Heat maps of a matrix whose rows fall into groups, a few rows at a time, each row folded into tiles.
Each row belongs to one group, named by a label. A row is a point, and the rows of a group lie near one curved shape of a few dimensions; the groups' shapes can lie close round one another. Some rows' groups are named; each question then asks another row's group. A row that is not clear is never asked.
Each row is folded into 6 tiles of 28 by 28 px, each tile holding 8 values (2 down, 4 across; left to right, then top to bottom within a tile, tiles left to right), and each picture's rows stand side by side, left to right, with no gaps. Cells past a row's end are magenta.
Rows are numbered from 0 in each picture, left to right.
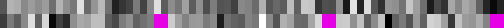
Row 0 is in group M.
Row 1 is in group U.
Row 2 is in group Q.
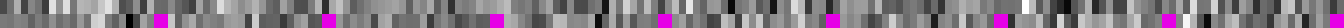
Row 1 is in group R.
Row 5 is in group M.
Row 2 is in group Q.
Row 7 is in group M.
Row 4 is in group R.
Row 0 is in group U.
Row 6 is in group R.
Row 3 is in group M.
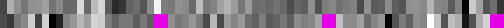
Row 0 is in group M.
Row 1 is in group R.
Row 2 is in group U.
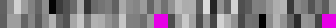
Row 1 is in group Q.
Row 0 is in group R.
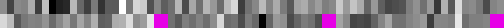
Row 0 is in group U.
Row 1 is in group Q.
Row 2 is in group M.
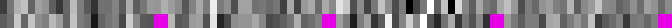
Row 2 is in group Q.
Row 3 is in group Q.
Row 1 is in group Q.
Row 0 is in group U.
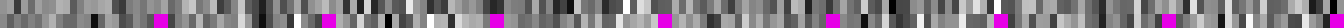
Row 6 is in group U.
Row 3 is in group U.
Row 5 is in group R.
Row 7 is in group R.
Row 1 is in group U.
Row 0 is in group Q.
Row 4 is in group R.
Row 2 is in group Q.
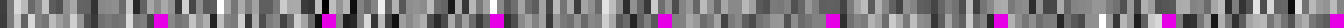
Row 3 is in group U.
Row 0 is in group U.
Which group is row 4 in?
Q
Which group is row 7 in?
M
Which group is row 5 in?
U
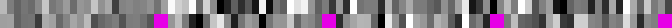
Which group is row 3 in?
R
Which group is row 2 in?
R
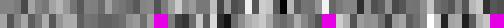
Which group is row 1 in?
M
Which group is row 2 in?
U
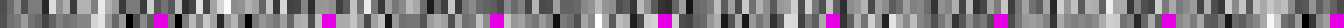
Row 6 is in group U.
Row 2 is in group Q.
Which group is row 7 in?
U
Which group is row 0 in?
U
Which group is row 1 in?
R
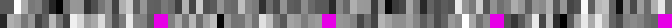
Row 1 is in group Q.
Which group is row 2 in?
U
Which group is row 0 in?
R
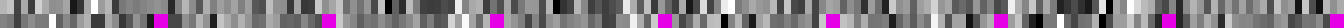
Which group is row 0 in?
Q
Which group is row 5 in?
U
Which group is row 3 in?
U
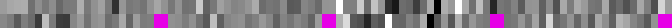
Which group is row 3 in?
R
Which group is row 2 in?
M
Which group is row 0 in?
M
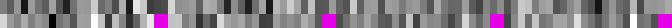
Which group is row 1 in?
M
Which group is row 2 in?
R
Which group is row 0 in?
U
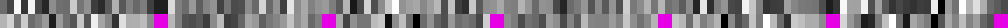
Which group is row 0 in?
Q
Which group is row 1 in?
M
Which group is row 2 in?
R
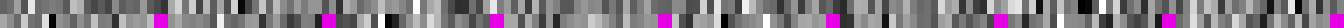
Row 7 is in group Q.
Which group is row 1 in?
Q
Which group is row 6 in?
Q
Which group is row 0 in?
Q
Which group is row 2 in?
M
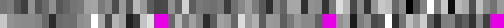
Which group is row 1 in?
R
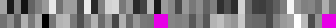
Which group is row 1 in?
U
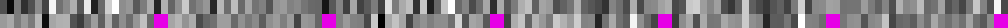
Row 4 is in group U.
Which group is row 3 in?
U
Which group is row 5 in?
R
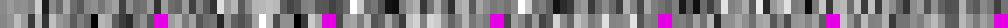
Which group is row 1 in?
U
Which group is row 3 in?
R
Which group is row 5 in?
Q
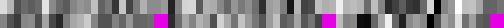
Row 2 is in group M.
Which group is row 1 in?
U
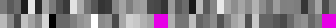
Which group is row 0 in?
Q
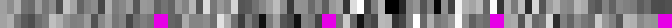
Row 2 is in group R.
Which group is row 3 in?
Q
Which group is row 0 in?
M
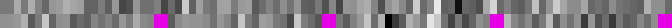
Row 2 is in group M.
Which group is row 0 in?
Q
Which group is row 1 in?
R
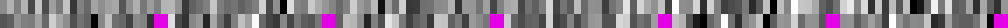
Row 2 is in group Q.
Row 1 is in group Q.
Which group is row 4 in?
M
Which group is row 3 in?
R
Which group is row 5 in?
Q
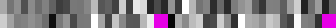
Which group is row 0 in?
U
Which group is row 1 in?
R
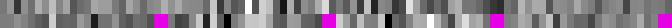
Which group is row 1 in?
M
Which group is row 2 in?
Q
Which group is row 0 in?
Q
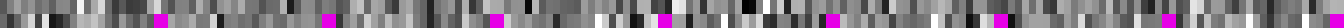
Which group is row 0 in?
M
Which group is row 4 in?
Q
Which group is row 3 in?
U
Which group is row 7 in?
U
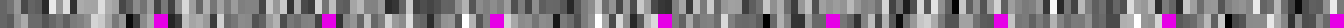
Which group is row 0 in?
U
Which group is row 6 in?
U
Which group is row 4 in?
Q
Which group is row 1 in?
U
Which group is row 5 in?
M
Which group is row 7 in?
M
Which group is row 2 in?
U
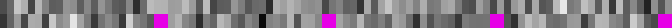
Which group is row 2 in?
R
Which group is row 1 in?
M
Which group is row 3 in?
R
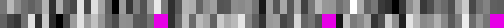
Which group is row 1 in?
U
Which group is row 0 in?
M
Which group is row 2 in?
R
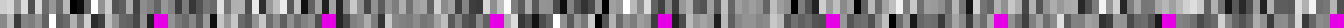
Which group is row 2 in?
U
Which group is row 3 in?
M
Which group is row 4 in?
U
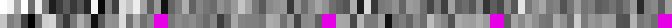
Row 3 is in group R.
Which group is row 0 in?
M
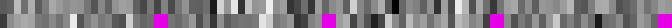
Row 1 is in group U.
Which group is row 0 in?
R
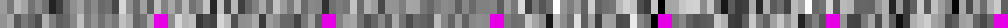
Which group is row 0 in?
R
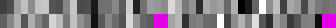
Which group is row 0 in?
U
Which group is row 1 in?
Q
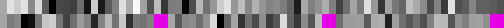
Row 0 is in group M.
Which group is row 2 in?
Q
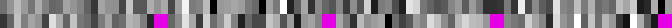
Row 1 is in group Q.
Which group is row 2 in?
Q
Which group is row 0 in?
U
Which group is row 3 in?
R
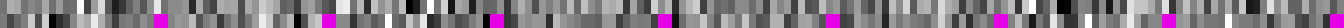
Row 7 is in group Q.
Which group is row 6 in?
R
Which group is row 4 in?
U
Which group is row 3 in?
U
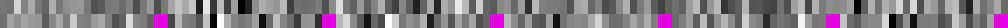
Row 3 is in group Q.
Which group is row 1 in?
Q
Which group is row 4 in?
U
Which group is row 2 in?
M
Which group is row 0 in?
R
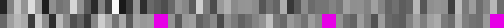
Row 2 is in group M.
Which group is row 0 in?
Q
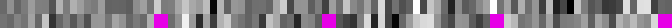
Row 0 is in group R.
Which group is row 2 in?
M
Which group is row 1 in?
Q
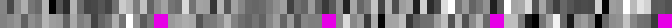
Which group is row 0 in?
U
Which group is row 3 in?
M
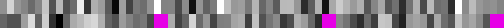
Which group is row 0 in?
M
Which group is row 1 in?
R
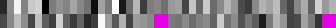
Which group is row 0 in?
Q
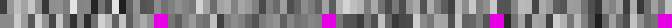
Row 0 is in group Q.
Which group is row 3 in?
U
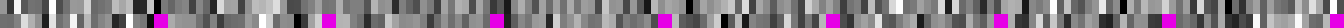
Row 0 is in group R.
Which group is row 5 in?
R
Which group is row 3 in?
U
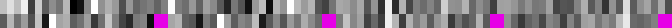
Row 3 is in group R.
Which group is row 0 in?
Q
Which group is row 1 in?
M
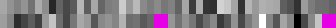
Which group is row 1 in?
U
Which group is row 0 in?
M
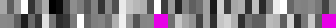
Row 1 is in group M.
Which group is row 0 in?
R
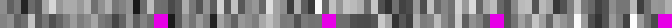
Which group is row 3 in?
U
